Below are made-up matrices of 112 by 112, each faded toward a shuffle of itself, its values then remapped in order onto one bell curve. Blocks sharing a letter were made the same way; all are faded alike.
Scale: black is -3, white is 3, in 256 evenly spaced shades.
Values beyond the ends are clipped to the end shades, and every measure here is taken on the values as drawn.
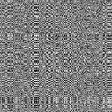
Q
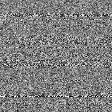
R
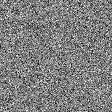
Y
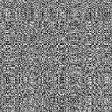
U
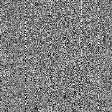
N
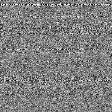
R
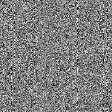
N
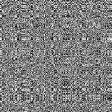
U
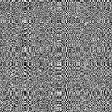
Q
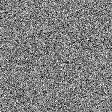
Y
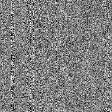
N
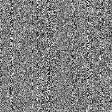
N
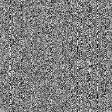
N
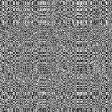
Q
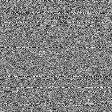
R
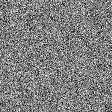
Y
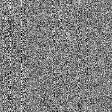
N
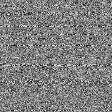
R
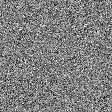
Y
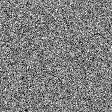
Y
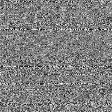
R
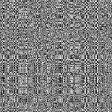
Q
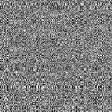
U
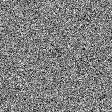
Y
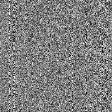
N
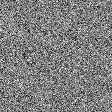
Y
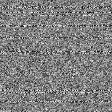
R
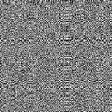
U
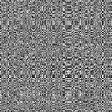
Q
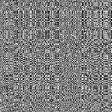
Q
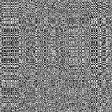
Q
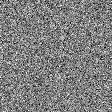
Y
